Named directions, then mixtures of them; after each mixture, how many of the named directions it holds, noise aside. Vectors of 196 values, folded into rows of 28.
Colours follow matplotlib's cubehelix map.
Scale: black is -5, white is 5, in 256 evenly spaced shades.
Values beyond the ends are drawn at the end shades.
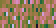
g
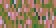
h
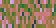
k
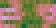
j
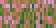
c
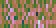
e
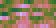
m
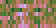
two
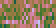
three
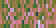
one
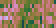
three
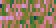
four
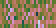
one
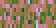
two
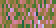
one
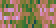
two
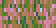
four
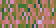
two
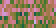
two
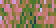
four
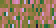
one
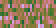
three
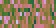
four
